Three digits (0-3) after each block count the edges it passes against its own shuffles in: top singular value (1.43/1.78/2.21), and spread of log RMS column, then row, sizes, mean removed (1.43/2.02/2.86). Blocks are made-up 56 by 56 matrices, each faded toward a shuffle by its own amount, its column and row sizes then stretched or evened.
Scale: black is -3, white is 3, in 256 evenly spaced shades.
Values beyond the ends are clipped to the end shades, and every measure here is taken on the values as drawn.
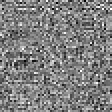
2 0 1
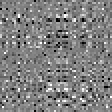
3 2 2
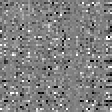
1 2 2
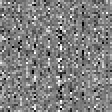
0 3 0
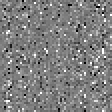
0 2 0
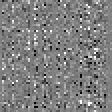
1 3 1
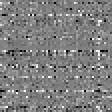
2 1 3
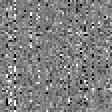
1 3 0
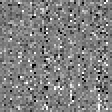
0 3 0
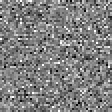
1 0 0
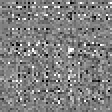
1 2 3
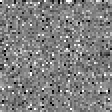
1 1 1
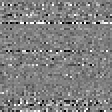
2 0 3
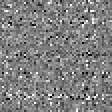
0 2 2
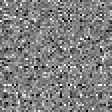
2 1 2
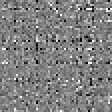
2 2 2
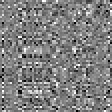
3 2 1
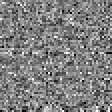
1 0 2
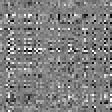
3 3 3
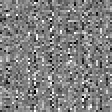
2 3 0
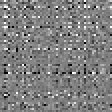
3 2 3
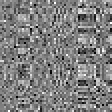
3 2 0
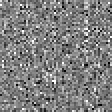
2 1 0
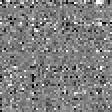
1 1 3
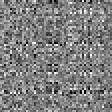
3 2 2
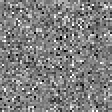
0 1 0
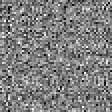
2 1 0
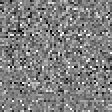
0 0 2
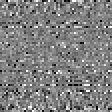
2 0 3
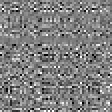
3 0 3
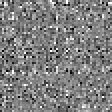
2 1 2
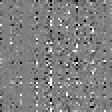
1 3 1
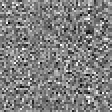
1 1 0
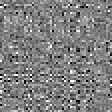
3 2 2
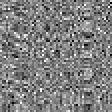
3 0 1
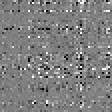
2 2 3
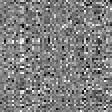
3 2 1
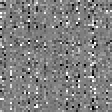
0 3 2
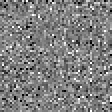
1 1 1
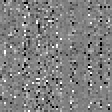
0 3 0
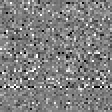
2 0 2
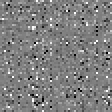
0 2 1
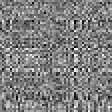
3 2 2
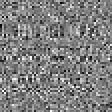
3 0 2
